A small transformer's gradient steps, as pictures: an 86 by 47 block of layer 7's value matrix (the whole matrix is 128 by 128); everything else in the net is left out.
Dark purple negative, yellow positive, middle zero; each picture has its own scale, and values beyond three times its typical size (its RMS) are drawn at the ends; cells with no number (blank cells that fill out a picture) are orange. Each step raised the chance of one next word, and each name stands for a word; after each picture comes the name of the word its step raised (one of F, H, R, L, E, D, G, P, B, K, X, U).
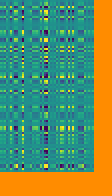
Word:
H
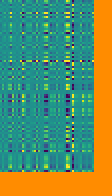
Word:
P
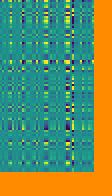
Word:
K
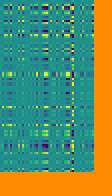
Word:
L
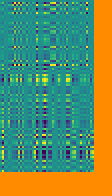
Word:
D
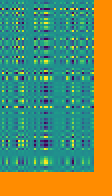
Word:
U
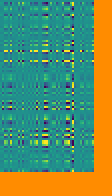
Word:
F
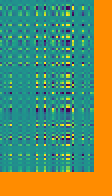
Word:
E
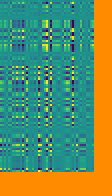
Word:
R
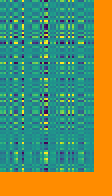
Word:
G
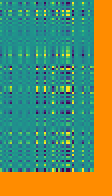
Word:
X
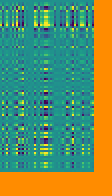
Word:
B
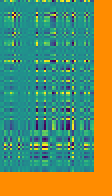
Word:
K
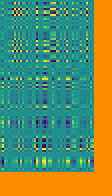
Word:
U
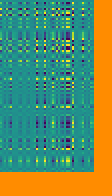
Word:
U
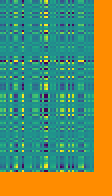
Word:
P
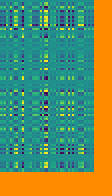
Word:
B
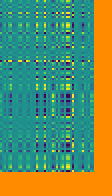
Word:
P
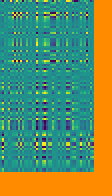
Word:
K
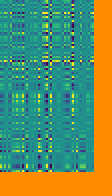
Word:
P
